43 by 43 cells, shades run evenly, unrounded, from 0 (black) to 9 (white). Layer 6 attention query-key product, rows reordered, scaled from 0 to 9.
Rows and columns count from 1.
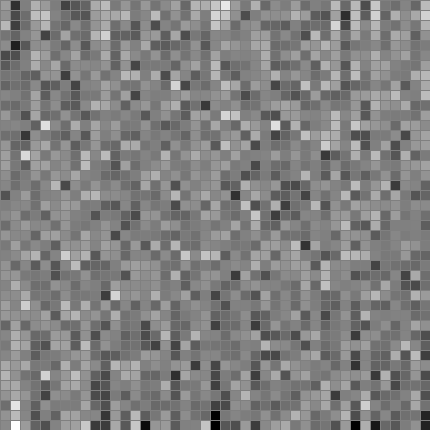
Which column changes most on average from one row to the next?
28
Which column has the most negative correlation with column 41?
31
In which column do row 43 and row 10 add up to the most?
2
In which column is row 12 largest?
23
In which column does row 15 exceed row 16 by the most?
33
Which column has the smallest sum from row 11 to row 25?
29
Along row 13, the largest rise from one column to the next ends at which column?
5
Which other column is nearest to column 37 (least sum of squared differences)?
19
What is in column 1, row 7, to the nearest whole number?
3
